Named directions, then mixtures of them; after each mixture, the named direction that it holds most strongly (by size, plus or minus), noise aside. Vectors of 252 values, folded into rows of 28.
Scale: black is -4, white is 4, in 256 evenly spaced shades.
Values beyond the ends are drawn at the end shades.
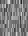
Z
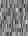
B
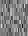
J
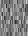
J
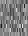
J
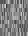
Z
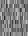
B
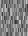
J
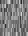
Z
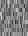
B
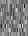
J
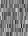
B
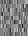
J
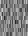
B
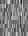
Z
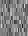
J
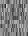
Z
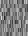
B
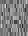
J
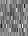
J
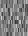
J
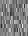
J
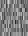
B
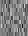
J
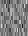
J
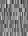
Z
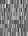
Z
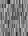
Z
